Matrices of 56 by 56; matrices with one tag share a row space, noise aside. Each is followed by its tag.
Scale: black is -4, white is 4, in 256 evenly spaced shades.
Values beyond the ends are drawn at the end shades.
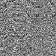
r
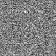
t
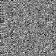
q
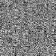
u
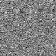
q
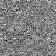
r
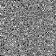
q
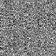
q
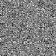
q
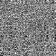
u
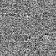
t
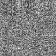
t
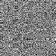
u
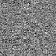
t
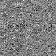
r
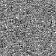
r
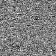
r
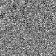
q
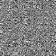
u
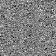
q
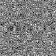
r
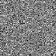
q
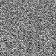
q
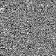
q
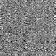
u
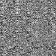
r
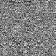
t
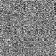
u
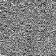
q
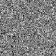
q
